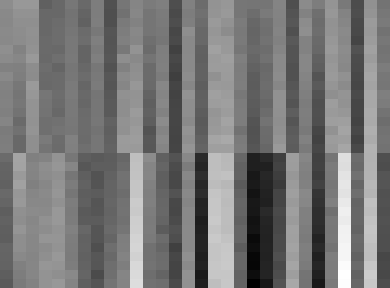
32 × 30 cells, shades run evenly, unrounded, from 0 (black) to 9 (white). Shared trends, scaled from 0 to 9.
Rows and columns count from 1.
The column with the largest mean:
27
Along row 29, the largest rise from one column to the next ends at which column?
17
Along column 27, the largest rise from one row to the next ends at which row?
18
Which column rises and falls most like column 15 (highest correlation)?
10
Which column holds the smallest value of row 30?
20
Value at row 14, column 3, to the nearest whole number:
5
